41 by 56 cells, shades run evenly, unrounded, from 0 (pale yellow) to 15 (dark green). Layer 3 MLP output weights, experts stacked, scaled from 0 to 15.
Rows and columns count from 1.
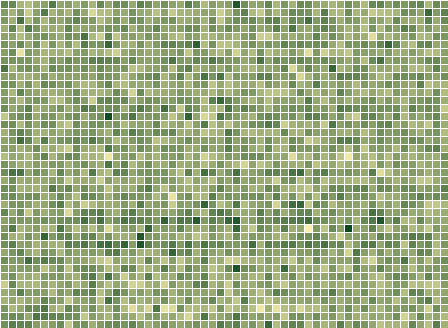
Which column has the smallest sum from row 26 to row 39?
55
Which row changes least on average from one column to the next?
8
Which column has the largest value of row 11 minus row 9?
37
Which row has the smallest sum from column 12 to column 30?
39
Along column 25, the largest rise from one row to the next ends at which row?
28
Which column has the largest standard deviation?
14
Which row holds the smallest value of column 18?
36
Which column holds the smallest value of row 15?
26
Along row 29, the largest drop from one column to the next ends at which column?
45
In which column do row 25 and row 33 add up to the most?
4
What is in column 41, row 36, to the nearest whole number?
5
